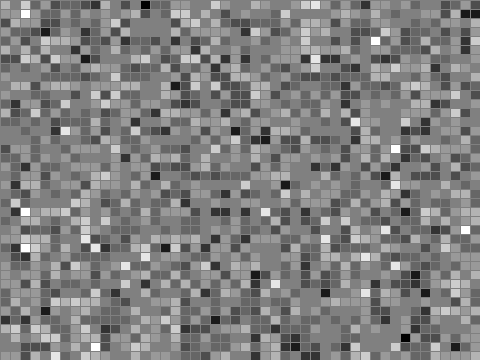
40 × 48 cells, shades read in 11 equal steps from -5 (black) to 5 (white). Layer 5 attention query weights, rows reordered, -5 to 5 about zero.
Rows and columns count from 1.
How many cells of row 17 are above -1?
31
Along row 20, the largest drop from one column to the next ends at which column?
16
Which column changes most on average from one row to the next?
3
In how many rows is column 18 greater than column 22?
23
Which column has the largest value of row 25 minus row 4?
9
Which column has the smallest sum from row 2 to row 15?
47
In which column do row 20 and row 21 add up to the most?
40
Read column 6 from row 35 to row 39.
1 -1 -1 3 1
